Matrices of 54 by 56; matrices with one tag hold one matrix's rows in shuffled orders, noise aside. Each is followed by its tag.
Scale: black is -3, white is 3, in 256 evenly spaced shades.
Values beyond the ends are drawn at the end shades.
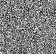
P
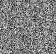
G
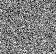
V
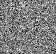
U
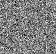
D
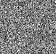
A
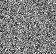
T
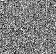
D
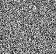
T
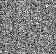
U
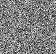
A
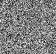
V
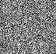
T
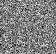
U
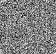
D
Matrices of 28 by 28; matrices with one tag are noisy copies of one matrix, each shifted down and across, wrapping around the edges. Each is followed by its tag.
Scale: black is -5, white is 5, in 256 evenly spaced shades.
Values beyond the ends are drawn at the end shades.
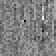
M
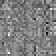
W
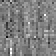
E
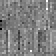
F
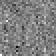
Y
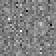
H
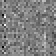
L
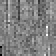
F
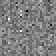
H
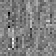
E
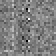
L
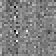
L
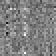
W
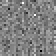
H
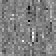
E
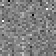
H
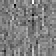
M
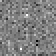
Y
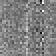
L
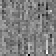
M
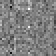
W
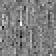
M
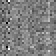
L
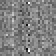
L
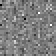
H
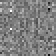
W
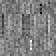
F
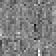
E
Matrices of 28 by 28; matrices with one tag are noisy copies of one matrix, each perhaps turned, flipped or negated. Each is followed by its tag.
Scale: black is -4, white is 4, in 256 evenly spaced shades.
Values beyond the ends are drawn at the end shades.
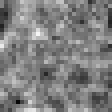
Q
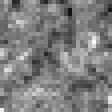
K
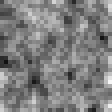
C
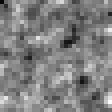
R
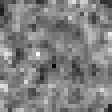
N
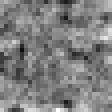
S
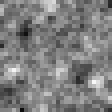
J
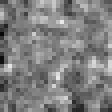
S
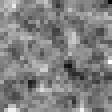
R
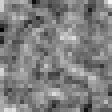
N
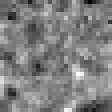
Q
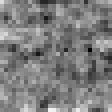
S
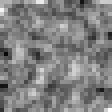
N
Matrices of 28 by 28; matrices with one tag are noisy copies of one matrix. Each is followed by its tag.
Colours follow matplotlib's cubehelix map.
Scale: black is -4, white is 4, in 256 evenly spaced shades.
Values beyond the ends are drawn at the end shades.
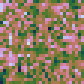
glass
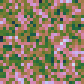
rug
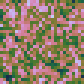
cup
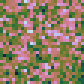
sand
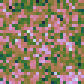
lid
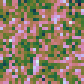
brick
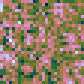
glass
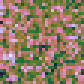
glass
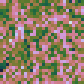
brick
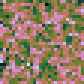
brick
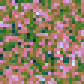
rug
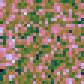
glass
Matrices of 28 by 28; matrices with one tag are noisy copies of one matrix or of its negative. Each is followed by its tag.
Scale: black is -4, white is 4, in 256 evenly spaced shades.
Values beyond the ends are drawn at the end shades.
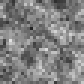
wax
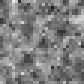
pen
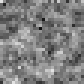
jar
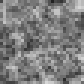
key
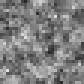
jar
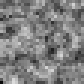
jar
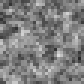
jar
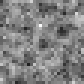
pen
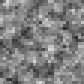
jar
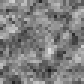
jar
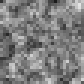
key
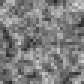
key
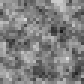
wax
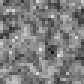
jar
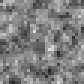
jar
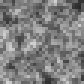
key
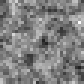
pen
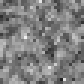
jar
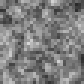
key
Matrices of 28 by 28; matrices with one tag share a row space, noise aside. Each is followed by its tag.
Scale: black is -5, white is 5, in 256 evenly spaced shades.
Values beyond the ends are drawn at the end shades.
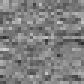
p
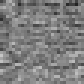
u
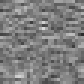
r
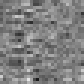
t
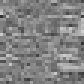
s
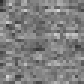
u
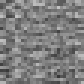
u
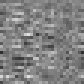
t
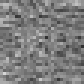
p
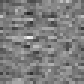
t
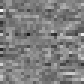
s
